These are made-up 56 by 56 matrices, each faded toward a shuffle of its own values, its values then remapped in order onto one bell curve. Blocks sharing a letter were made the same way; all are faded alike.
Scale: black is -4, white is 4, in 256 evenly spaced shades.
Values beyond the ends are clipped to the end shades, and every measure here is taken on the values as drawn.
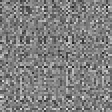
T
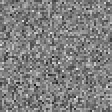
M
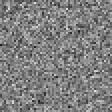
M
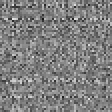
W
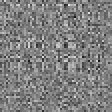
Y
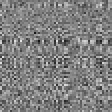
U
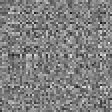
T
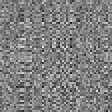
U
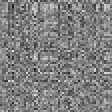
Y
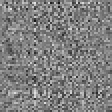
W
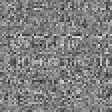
W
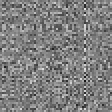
T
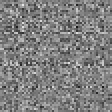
W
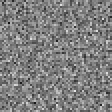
M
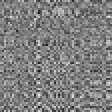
U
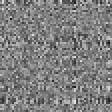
T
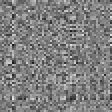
Y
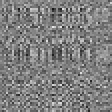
U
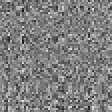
W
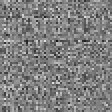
W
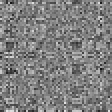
T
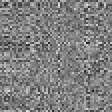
Y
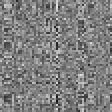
Y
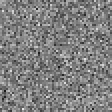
M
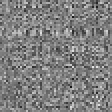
Y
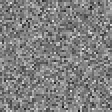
M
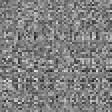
T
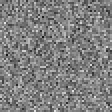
M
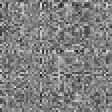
T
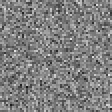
M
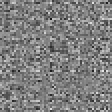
T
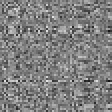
T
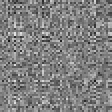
Y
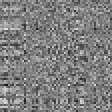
T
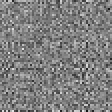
T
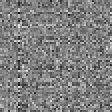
T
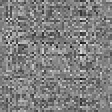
Y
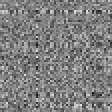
T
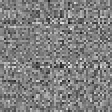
Y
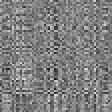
U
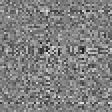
W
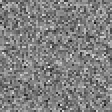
M
